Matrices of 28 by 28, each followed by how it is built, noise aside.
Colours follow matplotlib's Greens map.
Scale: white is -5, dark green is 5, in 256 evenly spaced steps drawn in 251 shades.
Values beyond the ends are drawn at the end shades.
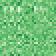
low rank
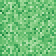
repeating rows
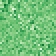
block diagonal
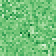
block diagonal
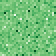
sparse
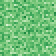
repeating rows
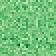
low rank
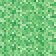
repeating rows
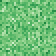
repeating rows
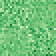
block diagonal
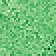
block diagonal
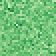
block diagonal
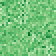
block diagonal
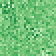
block diagonal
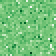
sparse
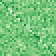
diagonal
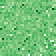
sparse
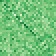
diagonal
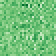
low rank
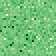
sparse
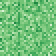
repeating rows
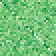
diagonal
